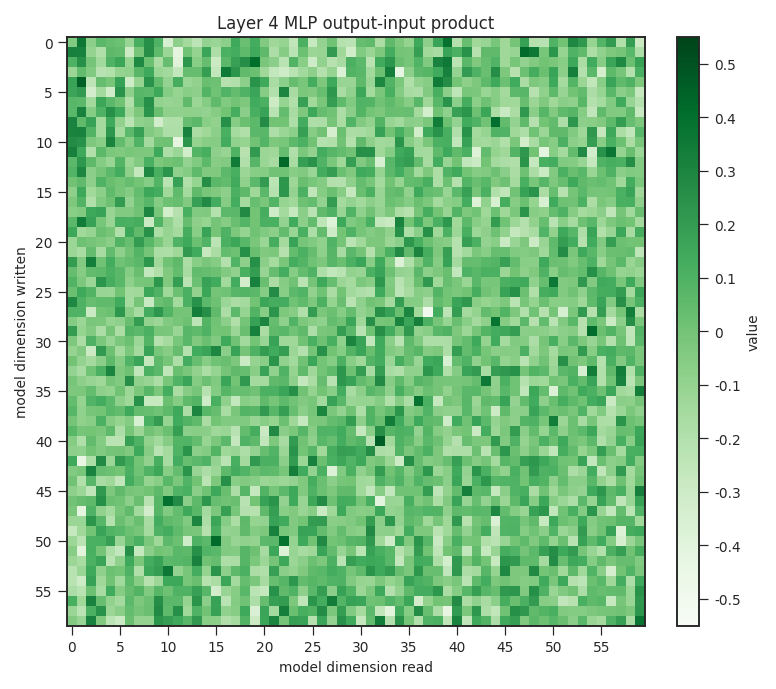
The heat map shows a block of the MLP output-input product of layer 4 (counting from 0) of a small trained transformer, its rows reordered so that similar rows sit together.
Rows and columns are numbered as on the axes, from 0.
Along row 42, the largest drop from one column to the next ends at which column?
1
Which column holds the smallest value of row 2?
11
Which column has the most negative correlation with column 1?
6
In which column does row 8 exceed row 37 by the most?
44
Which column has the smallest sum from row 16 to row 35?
48
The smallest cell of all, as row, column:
27, 37
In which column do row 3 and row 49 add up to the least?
34
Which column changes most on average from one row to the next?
8
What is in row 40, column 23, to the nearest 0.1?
0.2
